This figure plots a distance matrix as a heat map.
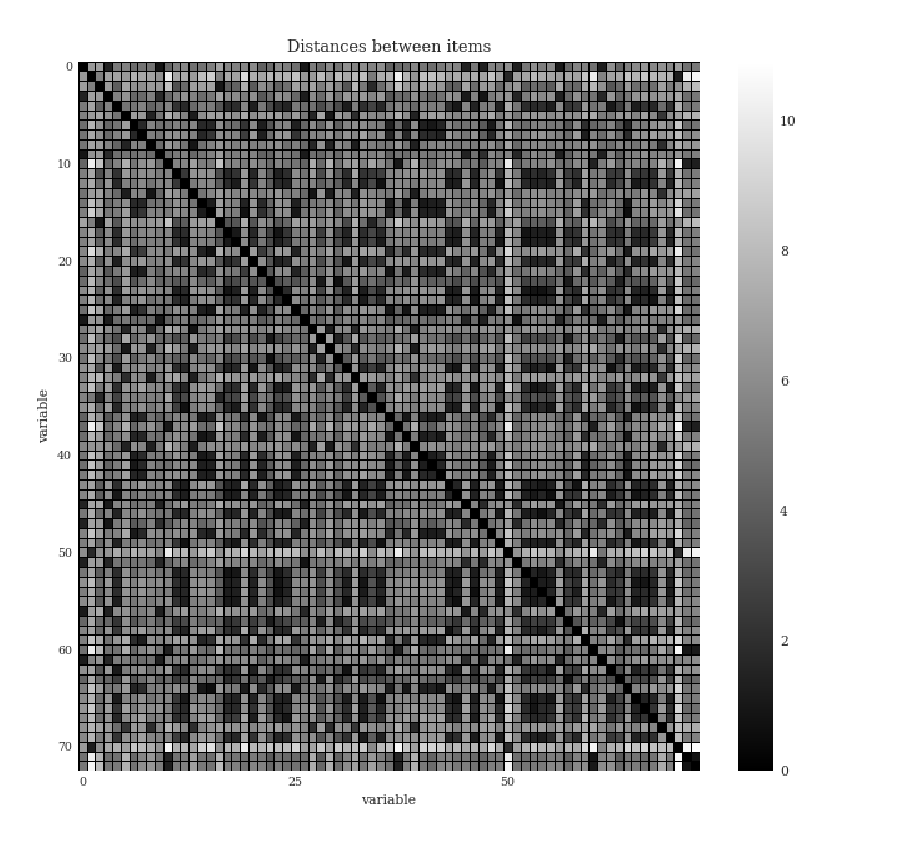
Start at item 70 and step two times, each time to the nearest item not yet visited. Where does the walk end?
50
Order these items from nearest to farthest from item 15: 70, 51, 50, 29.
51, 29, 50, 70
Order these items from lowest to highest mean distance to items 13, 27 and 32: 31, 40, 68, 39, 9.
39, 68, 9, 40, 31
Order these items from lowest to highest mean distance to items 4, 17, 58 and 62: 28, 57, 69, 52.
52, 69, 57, 28
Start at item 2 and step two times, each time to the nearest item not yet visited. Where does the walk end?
34
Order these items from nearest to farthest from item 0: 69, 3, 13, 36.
3, 36, 13, 69
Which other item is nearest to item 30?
22
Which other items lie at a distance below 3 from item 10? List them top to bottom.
37, 60, 71, 72
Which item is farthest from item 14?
70
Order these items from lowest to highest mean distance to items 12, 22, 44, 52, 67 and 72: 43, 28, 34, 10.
43, 28, 34, 10
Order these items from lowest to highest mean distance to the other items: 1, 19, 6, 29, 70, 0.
6, 0, 19, 29, 1, 70
